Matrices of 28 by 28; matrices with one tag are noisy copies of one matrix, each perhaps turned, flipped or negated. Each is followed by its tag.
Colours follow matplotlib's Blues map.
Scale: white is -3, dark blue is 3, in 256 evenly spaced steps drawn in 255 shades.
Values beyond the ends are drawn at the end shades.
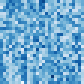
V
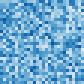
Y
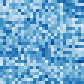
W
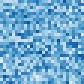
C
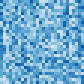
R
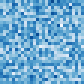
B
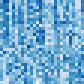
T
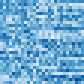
T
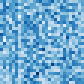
B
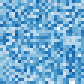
Y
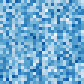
C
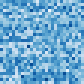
C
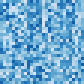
C
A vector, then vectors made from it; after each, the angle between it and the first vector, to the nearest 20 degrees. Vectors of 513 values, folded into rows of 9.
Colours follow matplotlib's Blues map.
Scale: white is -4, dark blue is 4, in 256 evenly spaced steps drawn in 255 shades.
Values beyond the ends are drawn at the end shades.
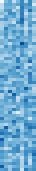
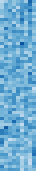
40 degrees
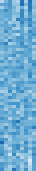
60 degrees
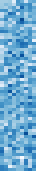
60 degrees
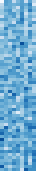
20 degrees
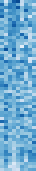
100 degrees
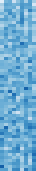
20 degrees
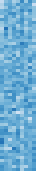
40 degrees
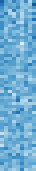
140 degrees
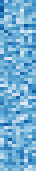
120 degrees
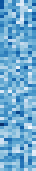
140 degrees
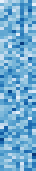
40 degrees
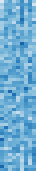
20 degrees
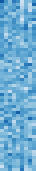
140 degrees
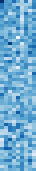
140 degrees
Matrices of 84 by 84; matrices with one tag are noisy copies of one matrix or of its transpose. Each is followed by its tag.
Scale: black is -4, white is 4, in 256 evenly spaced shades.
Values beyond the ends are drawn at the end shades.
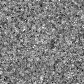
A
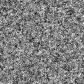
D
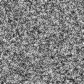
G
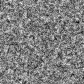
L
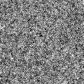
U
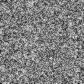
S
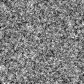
S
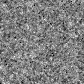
S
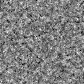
L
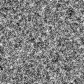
D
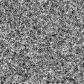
G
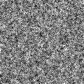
U
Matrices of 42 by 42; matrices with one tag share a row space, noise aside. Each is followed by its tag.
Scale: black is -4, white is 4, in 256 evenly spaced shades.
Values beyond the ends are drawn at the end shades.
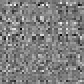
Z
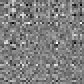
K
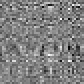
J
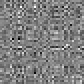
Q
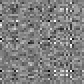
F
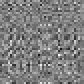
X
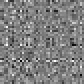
K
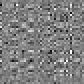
F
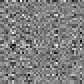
K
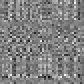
X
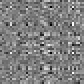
J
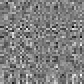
K
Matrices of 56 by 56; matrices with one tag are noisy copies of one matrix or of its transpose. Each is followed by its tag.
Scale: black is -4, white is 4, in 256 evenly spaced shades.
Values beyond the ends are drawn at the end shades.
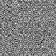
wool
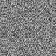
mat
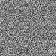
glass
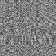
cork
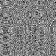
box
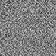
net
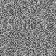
glass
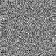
mat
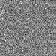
glass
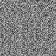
wool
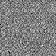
net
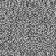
mat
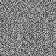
wool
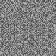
wool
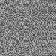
glass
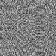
cork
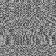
cork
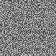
wool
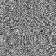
cork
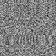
cork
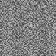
net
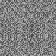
wool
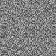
mat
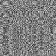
box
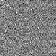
glass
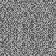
wool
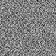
net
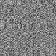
glass
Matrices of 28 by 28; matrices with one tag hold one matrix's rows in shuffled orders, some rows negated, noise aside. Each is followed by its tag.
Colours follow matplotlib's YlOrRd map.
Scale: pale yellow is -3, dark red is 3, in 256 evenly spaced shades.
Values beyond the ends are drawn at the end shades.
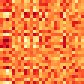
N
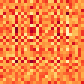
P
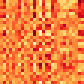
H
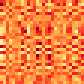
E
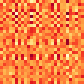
P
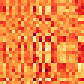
H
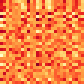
E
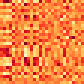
N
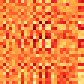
H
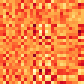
H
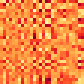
H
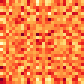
E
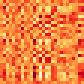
H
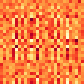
P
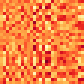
H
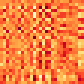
H
